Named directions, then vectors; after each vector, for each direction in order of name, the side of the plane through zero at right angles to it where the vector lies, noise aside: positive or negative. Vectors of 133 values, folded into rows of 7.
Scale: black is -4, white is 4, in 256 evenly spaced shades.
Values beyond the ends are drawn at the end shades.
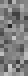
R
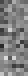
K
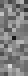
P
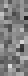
negative, positive, positive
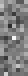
negative, negative, positive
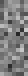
positive, negative, negative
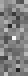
negative, negative, positive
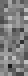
positive, negative, negative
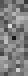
positive, positive, negative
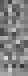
positive, positive, positive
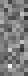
negative, positive, positive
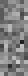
positive, negative, negative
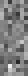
negative, positive, positive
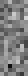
positive, negative, negative
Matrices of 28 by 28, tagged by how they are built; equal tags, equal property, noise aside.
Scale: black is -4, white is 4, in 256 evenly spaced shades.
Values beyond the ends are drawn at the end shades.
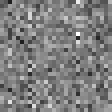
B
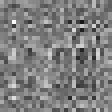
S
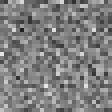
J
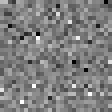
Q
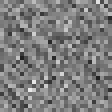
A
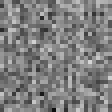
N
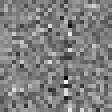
B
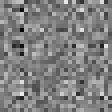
S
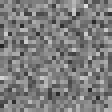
J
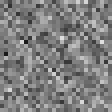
A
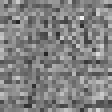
N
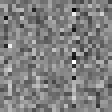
B
